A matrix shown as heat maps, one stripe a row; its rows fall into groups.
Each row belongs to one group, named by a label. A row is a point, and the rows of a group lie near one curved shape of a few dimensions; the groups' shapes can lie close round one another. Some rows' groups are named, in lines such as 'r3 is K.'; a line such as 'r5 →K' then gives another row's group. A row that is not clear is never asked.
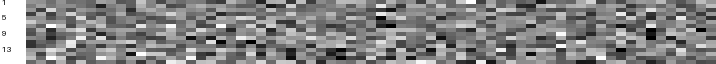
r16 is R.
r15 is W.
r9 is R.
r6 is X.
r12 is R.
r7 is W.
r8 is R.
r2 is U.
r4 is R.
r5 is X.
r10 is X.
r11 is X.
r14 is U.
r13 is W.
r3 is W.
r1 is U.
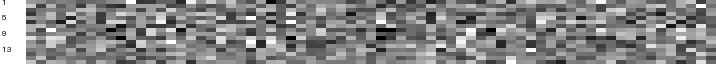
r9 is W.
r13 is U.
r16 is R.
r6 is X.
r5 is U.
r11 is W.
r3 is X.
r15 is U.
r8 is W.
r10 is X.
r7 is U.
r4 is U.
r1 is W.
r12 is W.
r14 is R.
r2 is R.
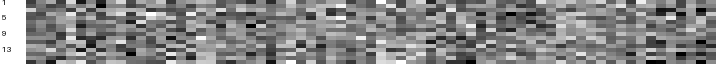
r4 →U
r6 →U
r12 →R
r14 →R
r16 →R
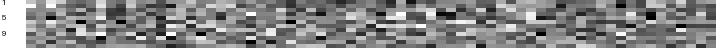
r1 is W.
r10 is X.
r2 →W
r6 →X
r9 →X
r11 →U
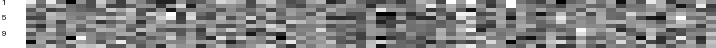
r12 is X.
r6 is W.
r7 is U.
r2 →R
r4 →W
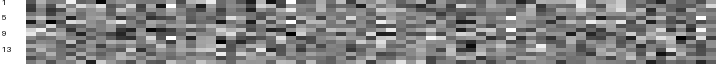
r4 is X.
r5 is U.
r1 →U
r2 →X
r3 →X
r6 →X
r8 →U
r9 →X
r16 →R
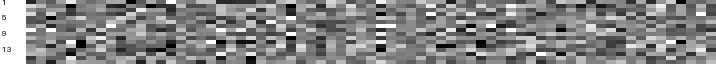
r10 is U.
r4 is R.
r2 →U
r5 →X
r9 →U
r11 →X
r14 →U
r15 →U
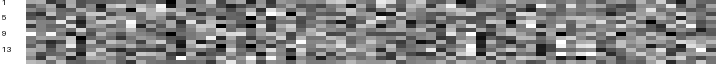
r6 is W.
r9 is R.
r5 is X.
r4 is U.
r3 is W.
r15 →U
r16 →U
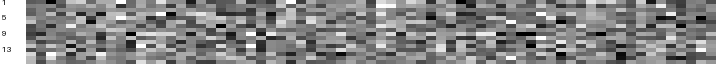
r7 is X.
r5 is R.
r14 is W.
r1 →X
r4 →X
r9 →W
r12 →U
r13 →R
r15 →R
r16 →U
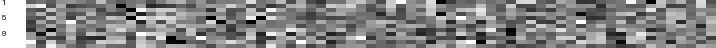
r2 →U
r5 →W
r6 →X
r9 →U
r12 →W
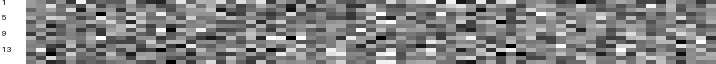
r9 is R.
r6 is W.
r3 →X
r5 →W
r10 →U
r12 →R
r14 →W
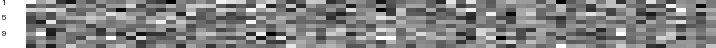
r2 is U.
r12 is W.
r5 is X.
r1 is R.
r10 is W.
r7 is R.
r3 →X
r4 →W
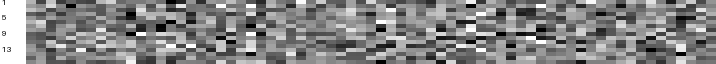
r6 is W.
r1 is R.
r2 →U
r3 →U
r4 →W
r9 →W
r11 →U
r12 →W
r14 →X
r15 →W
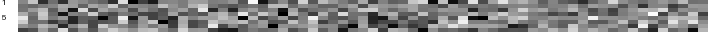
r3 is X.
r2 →R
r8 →U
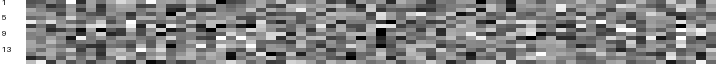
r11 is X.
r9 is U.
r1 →U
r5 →R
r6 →W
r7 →X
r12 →X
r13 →U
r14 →U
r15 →U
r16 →U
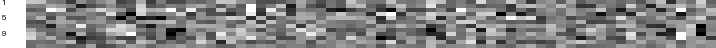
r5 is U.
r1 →U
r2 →X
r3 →W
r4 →W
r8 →R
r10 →X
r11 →U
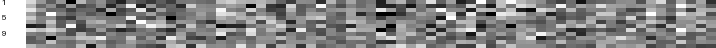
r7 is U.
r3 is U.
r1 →U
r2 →W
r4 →W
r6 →U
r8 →X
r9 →U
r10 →X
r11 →W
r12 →R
